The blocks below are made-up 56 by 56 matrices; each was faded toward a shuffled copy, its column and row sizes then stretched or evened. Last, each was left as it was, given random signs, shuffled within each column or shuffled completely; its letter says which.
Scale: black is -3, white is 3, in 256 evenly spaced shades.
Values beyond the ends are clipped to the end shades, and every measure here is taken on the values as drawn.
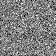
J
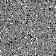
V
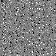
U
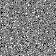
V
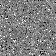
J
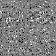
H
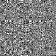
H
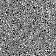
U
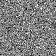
J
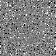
V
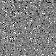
V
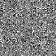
H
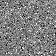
J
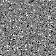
U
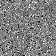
J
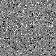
V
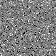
J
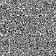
V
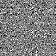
H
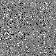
V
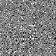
H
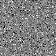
U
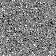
J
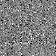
V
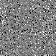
V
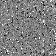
U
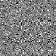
H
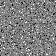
J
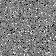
J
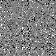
V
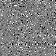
H
